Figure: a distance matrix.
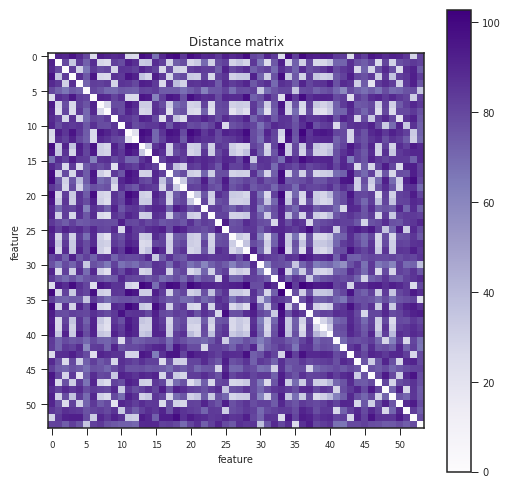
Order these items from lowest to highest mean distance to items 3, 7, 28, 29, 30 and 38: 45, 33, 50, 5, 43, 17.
17, 5, 45, 50, 43, 33
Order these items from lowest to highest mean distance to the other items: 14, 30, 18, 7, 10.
7, 14, 30, 18, 10
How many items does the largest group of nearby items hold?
21
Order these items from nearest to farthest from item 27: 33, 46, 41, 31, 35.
31, 41, 35, 46, 33
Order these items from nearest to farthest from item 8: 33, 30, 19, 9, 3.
3, 30, 19, 9, 33
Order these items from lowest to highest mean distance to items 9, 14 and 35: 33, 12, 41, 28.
28, 41, 12, 33
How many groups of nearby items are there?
8
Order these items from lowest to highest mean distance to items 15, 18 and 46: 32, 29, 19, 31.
19, 29, 32, 31
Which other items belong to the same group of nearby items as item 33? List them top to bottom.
0, 6, 11, 12, 43, 52
